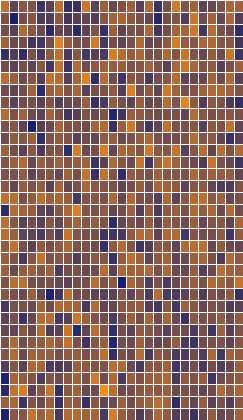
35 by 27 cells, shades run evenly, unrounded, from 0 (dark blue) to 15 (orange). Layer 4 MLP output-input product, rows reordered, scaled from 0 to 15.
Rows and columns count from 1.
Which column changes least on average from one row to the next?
18
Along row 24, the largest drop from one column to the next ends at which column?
14
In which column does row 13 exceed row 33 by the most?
1
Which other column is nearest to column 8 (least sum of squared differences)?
2
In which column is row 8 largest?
15
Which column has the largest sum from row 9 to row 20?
19
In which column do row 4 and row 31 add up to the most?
11
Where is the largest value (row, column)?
33, 12
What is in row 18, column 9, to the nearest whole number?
13
